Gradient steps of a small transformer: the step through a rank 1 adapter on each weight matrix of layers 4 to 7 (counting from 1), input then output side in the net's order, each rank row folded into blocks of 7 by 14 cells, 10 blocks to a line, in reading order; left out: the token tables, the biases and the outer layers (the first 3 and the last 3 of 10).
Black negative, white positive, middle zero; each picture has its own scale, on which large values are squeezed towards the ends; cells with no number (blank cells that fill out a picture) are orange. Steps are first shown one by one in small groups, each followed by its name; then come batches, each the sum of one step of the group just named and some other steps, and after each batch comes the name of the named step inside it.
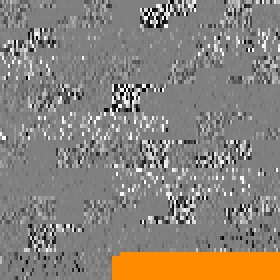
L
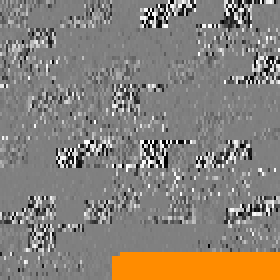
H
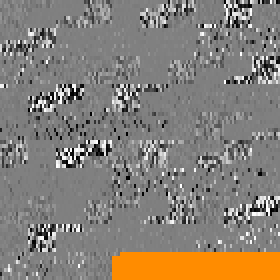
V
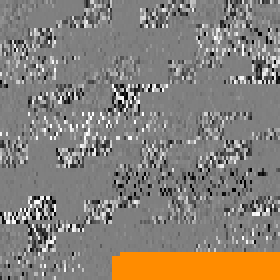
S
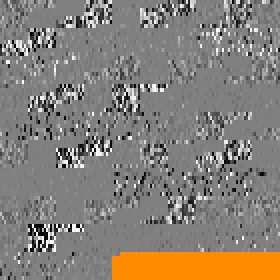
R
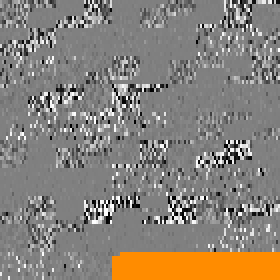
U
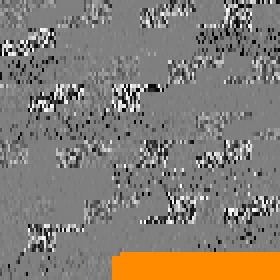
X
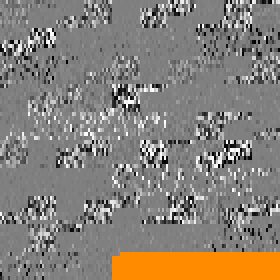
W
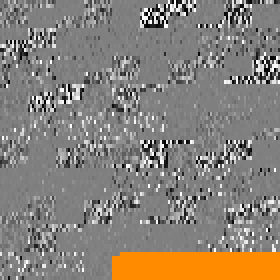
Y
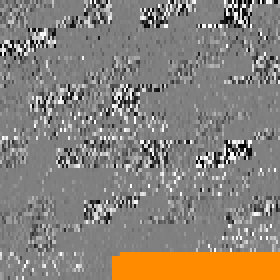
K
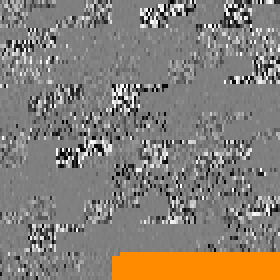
V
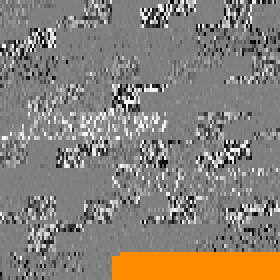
W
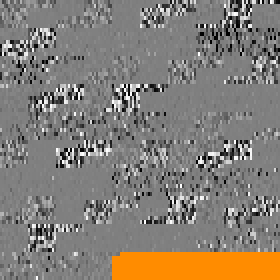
X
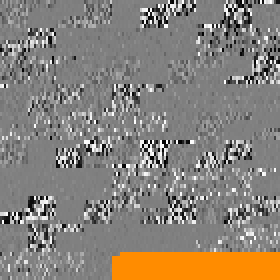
H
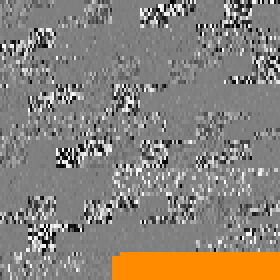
W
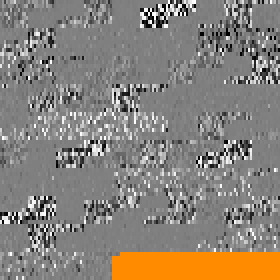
L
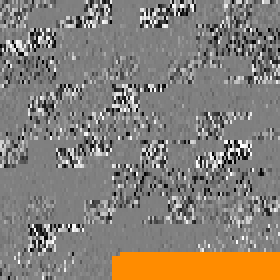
R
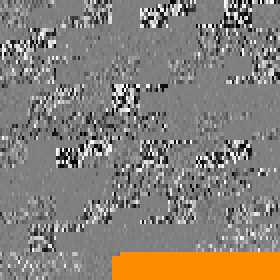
K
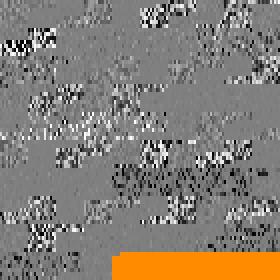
S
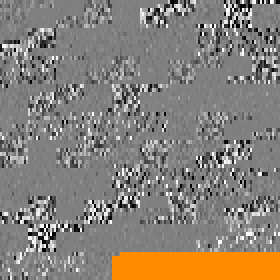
S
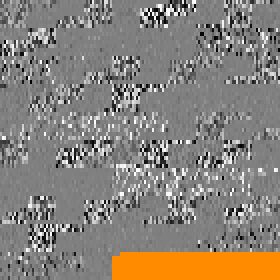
L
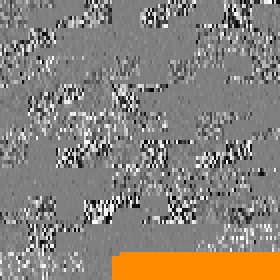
U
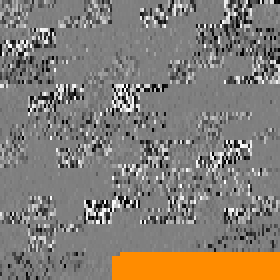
X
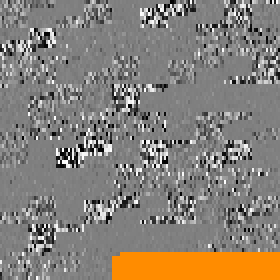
W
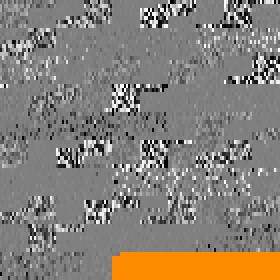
H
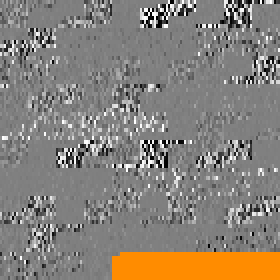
H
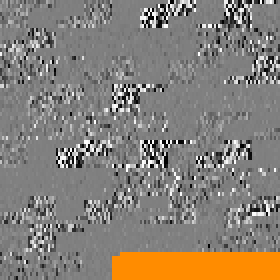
H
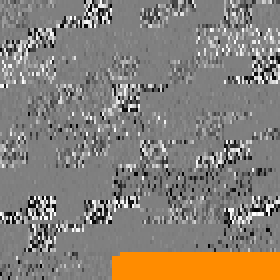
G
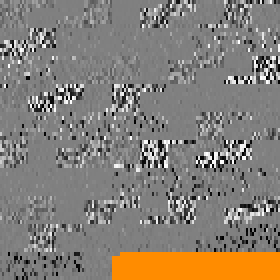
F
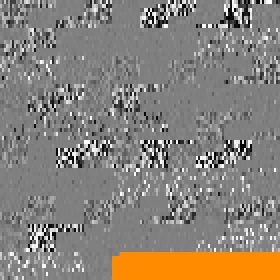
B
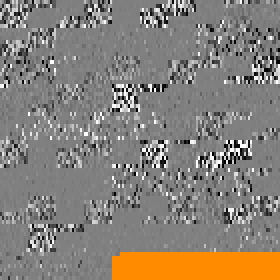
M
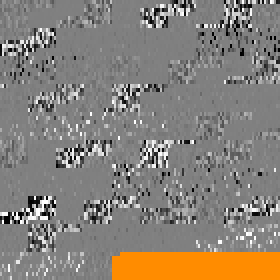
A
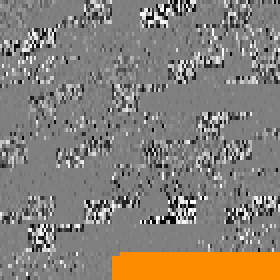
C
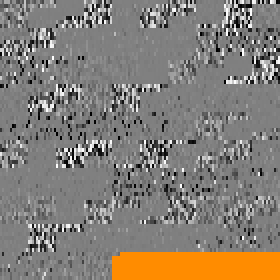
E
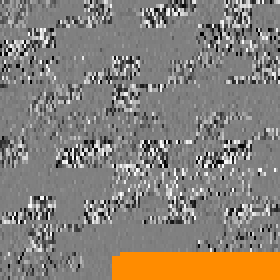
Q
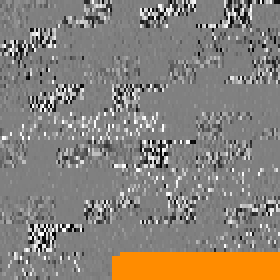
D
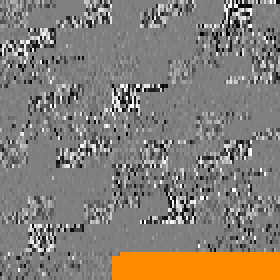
E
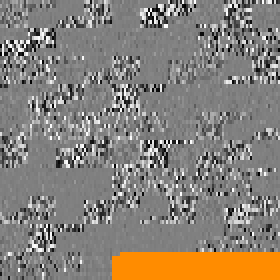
Q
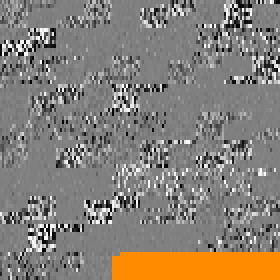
Q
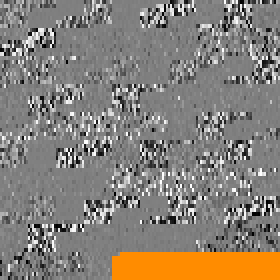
C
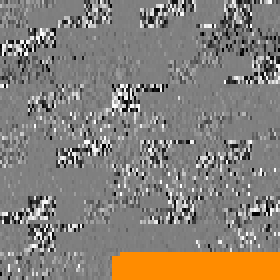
A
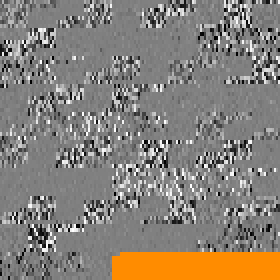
Q
